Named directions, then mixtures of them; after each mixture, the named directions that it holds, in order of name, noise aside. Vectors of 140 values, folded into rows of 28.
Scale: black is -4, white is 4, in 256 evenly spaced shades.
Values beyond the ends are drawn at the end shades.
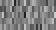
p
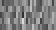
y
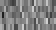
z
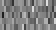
p, z.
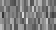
y, z.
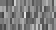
p, y.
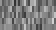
p, y.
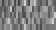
p, y.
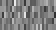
p.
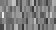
z.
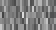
y, z.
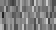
z.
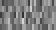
y.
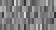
p.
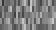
p, y.
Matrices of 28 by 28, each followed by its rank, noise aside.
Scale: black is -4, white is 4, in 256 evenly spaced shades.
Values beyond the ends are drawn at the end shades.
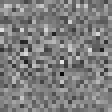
six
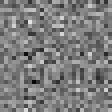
six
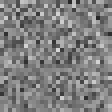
six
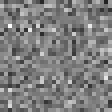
eight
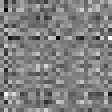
three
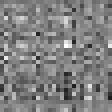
four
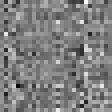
four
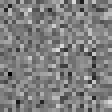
six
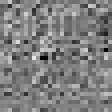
four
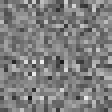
six
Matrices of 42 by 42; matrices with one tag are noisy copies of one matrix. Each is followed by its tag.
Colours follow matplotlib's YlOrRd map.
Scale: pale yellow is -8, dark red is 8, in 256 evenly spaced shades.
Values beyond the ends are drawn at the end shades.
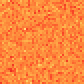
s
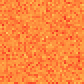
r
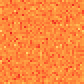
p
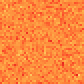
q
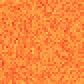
p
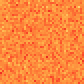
s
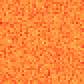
q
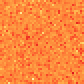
r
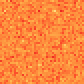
s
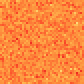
p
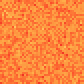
q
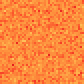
s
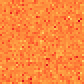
r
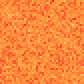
q
